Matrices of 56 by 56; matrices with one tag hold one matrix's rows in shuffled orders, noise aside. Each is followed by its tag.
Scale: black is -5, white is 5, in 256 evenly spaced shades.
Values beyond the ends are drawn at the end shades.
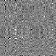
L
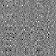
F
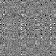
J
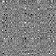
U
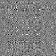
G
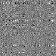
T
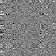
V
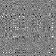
T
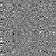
V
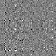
L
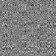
U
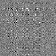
G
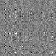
L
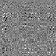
U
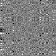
V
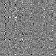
L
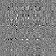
G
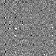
L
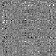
U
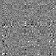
U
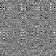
J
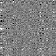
V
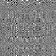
G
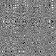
T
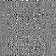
G
